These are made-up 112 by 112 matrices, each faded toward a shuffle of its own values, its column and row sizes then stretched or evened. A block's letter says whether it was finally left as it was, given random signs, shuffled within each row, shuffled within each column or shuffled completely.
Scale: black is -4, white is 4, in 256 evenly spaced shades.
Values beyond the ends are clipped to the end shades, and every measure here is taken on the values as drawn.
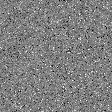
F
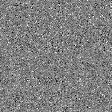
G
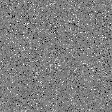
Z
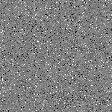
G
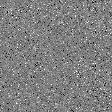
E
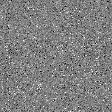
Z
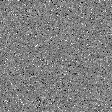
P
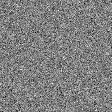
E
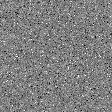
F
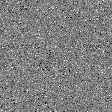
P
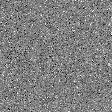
E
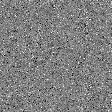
E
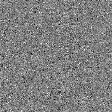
G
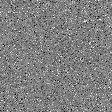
F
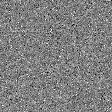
E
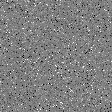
F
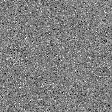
E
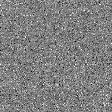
G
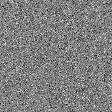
E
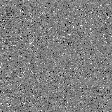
G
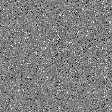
G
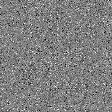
Z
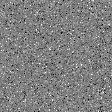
E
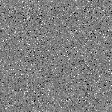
G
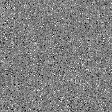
G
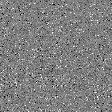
G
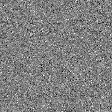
G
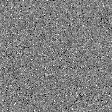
Z
